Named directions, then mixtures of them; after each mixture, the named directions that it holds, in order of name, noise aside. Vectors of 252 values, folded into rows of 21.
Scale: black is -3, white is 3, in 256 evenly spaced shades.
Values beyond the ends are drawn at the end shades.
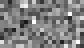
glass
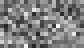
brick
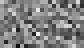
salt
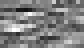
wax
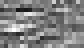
wax.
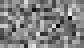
brick, glass.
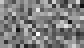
salt.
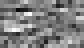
wax.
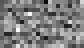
salt, wax.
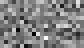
salt.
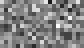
brick, salt.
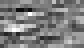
wax.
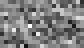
brick, salt, wax.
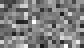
brick, glass, wax.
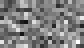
brick, glass, wax.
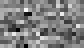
brick, salt, wax.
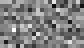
salt, wax.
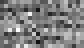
salt, wax.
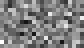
brick, glass, salt.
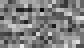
glass, salt, wax.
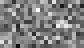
brick, salt.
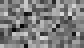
brick, glass, wax.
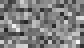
brick, glass, wax.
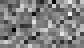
glass, salt, wax.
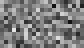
salt.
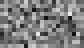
brick, glass.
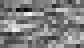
wax.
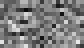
brick, glass, wax.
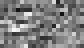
brick, wax.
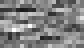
wax.
